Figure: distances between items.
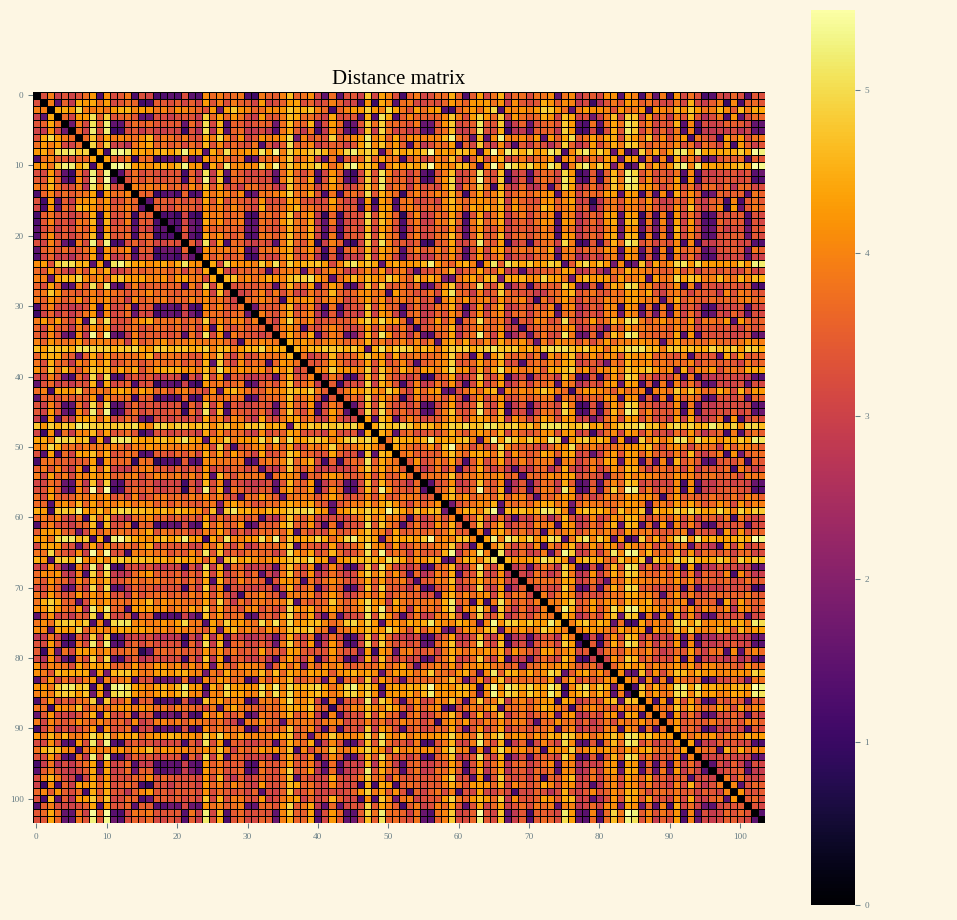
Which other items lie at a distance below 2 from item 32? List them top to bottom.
7, 53, 60, 68, 99
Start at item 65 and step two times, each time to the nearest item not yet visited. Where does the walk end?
73
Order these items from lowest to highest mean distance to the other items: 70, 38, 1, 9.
70, 9, 1, 38
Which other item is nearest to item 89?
57
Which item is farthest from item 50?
59
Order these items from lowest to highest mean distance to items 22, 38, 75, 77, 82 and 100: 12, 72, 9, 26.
9, 12, 72, 26
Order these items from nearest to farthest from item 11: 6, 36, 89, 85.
89, 6, 36, 85
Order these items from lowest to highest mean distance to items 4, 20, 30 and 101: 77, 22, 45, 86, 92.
86, 22, 77, 92, 45
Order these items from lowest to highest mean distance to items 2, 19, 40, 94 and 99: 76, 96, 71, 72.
96, 76, 71, 72
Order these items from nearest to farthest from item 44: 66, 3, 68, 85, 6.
68, 3, 6, 66, 85
